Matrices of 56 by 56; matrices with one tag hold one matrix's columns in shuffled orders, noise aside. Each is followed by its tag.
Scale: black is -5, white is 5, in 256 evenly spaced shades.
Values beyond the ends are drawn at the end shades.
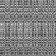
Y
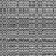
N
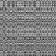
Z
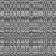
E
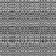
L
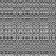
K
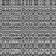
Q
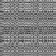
L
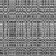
Y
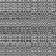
L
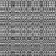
Z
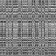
Y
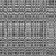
Y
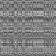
E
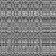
E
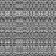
E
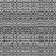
L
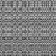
Z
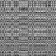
Z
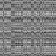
E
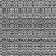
N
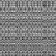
Z
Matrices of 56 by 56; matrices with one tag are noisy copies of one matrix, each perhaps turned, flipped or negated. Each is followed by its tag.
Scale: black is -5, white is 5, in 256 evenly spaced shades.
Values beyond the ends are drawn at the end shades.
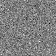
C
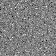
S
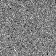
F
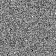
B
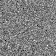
F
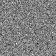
S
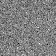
S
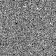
B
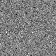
C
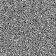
C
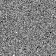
B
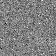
B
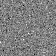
B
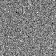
S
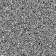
S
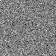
F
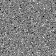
S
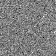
S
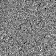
F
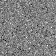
F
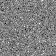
B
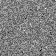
F
